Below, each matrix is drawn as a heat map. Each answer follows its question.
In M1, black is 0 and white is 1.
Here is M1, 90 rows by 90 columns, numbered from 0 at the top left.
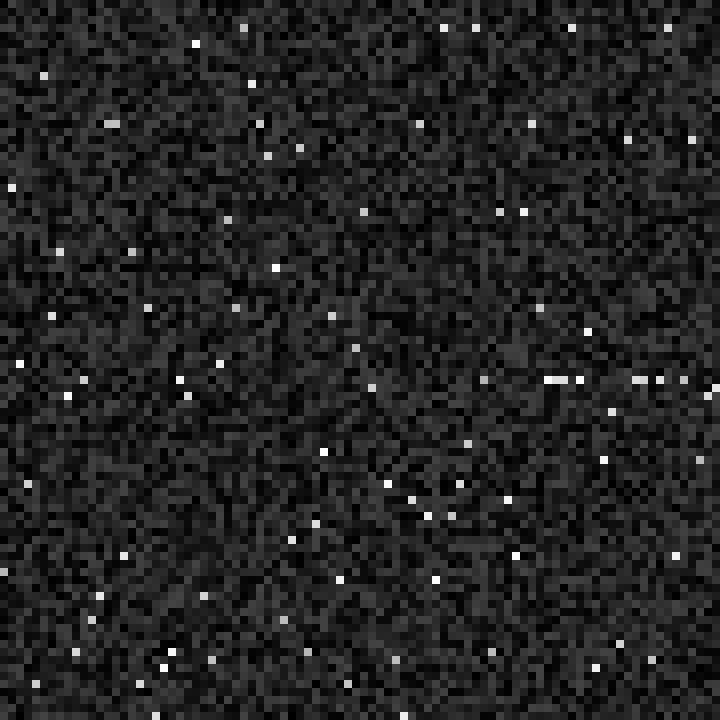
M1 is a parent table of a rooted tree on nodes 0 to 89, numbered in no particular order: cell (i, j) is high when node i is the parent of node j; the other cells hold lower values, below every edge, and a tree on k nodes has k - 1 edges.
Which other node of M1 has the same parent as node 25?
12
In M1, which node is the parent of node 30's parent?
60
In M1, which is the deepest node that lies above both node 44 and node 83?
47
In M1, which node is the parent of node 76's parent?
62
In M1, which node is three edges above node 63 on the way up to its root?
82
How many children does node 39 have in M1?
2
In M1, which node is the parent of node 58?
55
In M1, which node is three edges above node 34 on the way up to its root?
89
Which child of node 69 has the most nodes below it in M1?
15
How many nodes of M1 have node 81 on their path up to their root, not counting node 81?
11
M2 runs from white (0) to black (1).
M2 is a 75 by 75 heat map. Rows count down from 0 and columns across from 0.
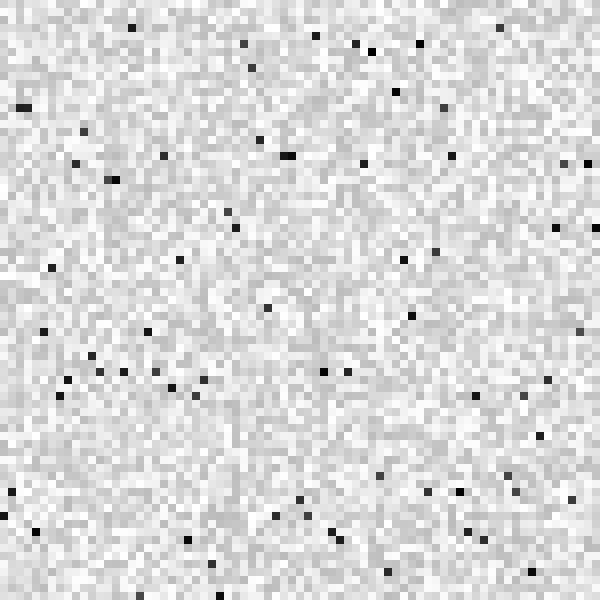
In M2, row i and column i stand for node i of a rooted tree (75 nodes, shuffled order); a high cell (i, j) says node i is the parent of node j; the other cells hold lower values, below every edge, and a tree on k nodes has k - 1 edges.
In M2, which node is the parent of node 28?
26
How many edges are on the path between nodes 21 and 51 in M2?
6
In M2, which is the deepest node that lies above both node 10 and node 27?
74
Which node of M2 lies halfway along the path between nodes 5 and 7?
11
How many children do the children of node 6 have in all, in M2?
5
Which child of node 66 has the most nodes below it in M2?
41
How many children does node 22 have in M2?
2
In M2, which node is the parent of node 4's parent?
71
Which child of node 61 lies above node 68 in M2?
64
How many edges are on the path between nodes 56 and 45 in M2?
3
